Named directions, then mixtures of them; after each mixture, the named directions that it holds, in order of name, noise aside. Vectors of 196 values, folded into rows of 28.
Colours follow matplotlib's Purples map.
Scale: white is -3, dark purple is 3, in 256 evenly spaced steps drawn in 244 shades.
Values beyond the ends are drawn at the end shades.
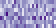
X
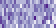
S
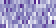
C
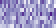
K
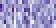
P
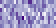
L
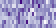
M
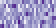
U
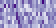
K, L, U.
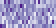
C.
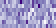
M.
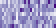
K.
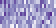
K, S.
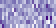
S, X.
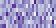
C, U, X.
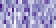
P.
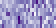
M, U, X.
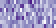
C, L, S.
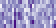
P.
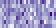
K, M.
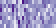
L, P, U.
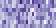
M.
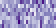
M, U.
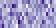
L, S, U.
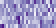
C, M, U.
